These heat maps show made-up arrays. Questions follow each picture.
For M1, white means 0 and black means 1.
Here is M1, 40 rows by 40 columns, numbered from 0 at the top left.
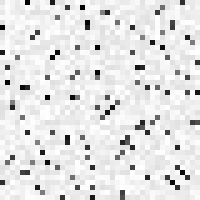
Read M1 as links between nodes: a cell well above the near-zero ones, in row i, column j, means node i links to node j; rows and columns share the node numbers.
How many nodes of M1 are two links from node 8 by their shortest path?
1
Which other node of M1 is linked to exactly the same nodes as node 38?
node 30
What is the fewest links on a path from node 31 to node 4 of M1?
2
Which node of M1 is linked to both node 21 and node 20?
node 2
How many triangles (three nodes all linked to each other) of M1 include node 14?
1
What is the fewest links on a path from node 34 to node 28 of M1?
7
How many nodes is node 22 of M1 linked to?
1
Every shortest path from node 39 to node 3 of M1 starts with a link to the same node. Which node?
node 18
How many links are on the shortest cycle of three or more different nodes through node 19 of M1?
3
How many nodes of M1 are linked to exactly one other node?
3
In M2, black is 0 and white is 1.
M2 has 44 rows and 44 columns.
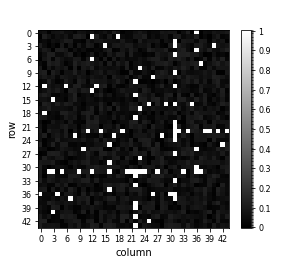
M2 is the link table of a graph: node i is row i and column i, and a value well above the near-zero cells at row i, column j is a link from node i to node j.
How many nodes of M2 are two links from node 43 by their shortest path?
9
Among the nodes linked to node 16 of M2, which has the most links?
node 31
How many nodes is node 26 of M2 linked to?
2
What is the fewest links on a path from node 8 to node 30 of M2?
4
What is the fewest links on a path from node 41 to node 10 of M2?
5
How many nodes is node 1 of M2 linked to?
2
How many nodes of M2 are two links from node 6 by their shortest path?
3
